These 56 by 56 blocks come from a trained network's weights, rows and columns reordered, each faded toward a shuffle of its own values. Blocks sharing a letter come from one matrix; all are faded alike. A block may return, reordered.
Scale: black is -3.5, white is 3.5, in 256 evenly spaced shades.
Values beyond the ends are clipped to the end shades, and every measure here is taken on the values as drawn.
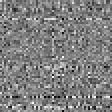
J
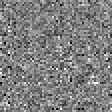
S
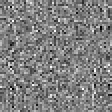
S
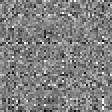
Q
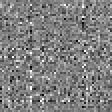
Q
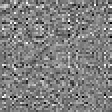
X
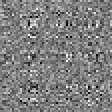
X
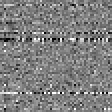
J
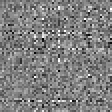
Q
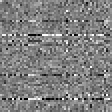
J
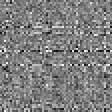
J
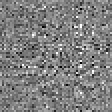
Q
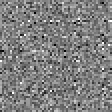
S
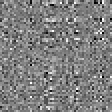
X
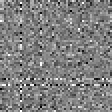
Q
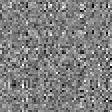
X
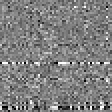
J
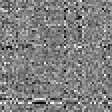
Q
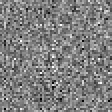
S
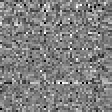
Q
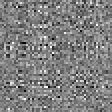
X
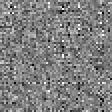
S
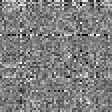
J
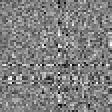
J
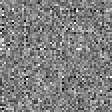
S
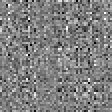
X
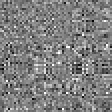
X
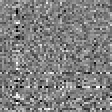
J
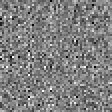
S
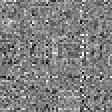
Q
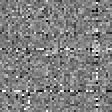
Q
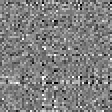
Q
